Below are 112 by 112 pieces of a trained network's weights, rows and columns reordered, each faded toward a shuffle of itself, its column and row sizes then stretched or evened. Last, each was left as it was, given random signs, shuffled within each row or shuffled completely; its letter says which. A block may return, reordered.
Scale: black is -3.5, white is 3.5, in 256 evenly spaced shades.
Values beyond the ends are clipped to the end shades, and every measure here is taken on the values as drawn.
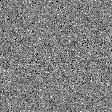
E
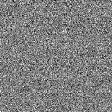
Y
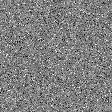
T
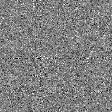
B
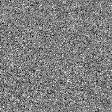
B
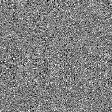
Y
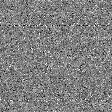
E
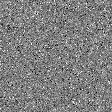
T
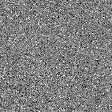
E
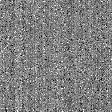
Y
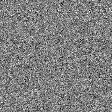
B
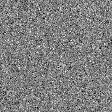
E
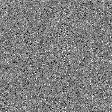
B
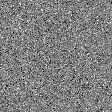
T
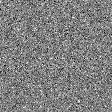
E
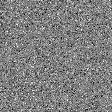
E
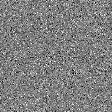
Y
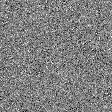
T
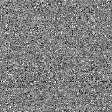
Y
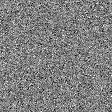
T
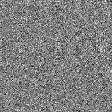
Y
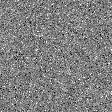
T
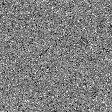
T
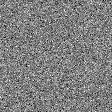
T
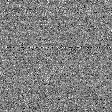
E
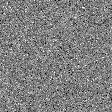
T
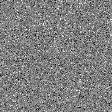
B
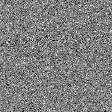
B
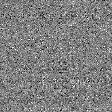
Y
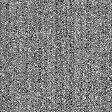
Y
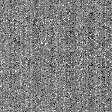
Y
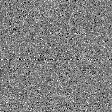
B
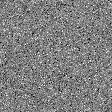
T
